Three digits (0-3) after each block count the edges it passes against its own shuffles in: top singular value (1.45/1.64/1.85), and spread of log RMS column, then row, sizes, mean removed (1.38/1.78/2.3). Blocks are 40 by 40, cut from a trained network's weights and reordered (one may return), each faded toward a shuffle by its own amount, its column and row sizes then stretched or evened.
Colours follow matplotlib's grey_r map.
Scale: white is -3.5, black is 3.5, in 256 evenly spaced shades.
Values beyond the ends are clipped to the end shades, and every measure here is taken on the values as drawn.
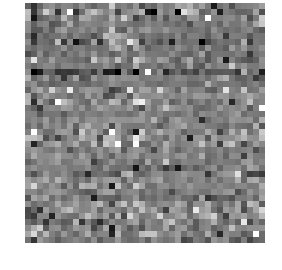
0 0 2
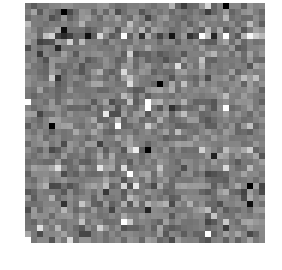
0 1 1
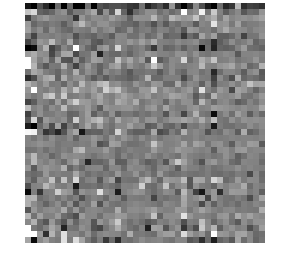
2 2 2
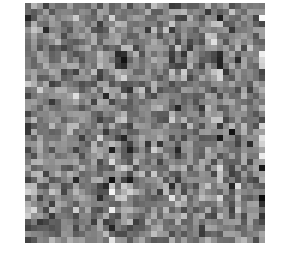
2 2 0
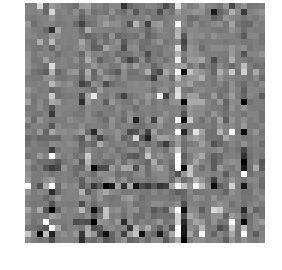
2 3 2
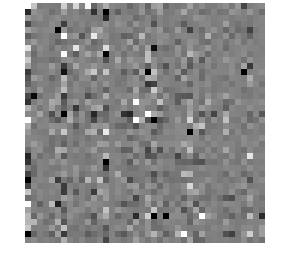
0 3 1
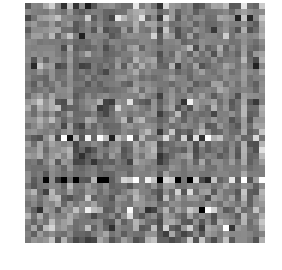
2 0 3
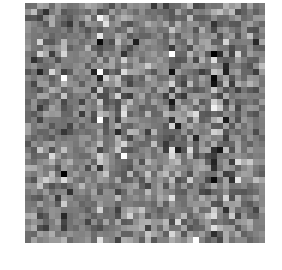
3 3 0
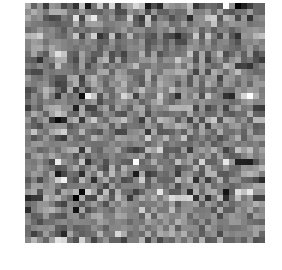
3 1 3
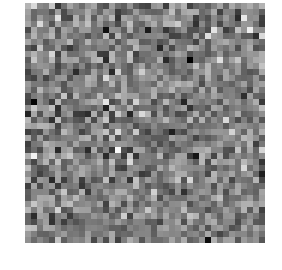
2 1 1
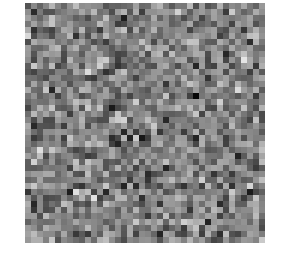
1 0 0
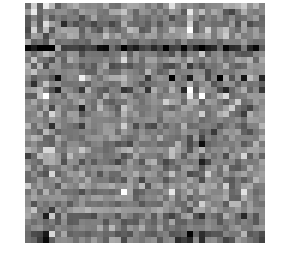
2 1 2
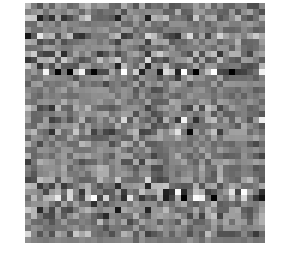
3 0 3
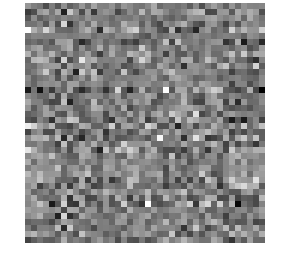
2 0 3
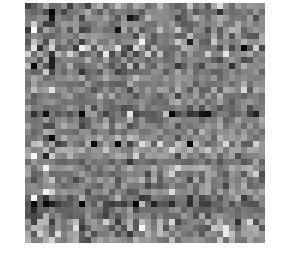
1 1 2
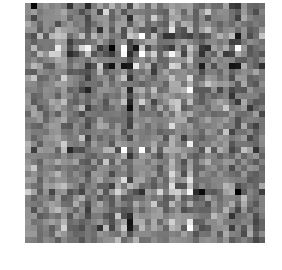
2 2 2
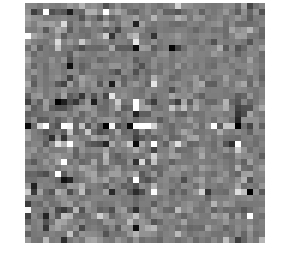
0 2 2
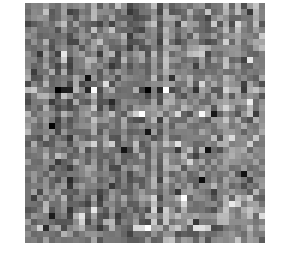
2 0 1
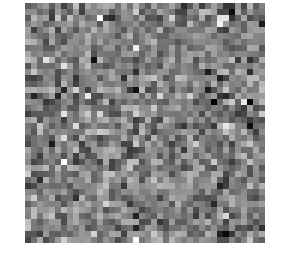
1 1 1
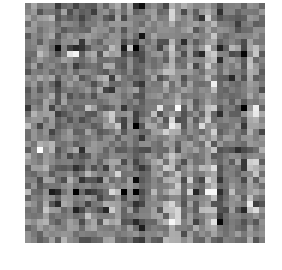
3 2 2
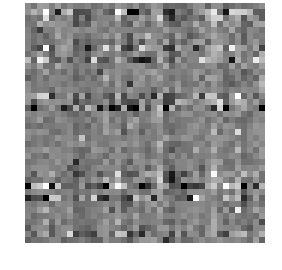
2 0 3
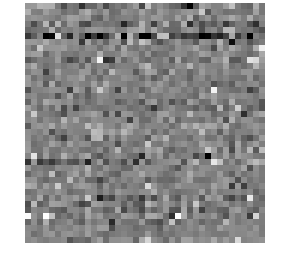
1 0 2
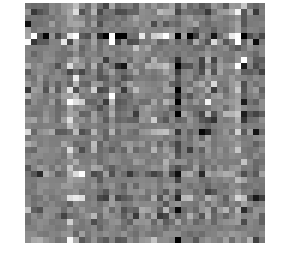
3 2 3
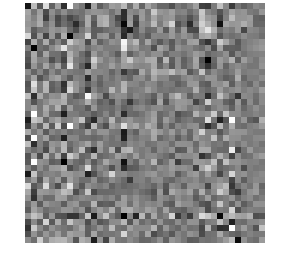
3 3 1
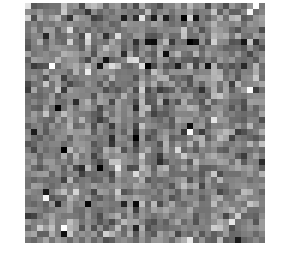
0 0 1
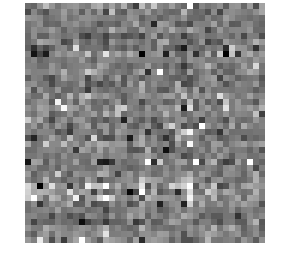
0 0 2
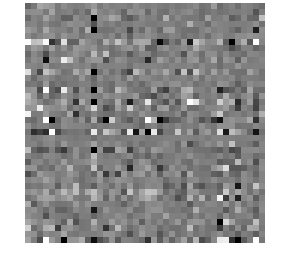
0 2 3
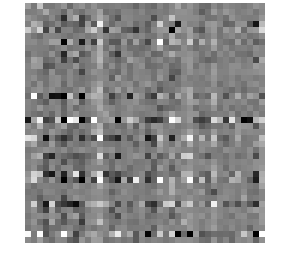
3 2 3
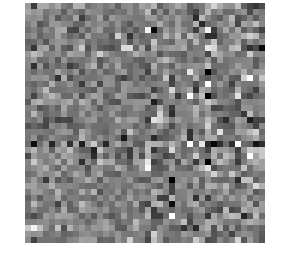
1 2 1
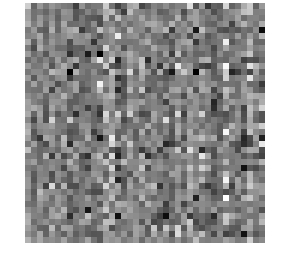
1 2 1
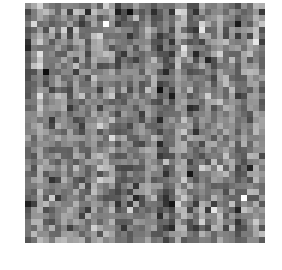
3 0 1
